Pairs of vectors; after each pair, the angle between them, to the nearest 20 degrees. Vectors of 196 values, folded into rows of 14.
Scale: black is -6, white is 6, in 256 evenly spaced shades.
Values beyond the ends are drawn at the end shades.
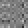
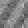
120 degrees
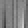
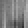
140 degrees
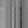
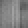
60 degrees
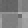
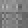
140 degrees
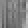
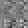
80 degrees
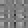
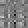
20 degrees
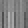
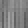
20 degrees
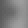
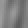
140 degrees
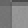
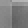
160 degrees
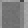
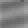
60 degrees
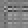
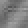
60 degrees
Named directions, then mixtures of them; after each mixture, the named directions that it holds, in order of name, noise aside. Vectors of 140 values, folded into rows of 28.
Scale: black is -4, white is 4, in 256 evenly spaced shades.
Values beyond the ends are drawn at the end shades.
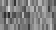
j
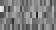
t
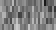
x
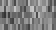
j, t.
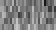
x.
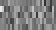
t, x.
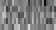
j, x.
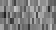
j, t.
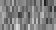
x.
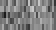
j, t.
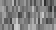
x.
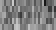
x.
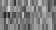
j.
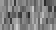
j, x.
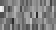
t.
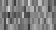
j.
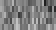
x.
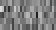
t.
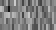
j, t.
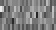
t.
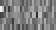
t.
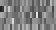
t.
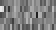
t.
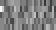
t, x.
